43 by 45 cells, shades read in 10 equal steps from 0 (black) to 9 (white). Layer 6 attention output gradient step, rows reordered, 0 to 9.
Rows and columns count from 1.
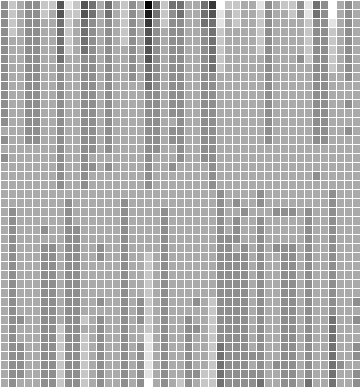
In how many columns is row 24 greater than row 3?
18
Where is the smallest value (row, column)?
1, 19
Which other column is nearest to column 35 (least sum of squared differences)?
43
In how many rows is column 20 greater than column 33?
21
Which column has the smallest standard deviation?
15
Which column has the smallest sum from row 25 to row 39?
42
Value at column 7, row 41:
5
